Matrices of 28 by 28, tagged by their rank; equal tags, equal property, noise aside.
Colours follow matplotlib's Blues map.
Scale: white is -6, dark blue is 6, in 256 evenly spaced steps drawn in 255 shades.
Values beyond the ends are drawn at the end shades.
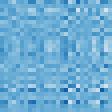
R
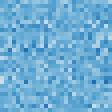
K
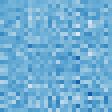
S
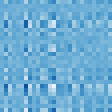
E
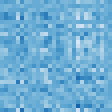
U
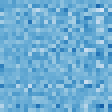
S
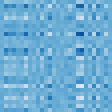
E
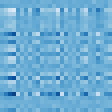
E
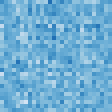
S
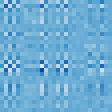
E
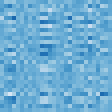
U
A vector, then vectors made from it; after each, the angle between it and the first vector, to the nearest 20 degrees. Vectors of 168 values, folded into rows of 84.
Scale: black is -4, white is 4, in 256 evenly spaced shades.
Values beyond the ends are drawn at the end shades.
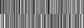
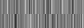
80 degrees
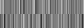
140 degrees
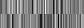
80 degrees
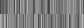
40 degrees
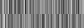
80 degrees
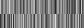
120 degrees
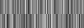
100 degrees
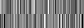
140 degrees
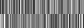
40 degrees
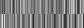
60 degrees
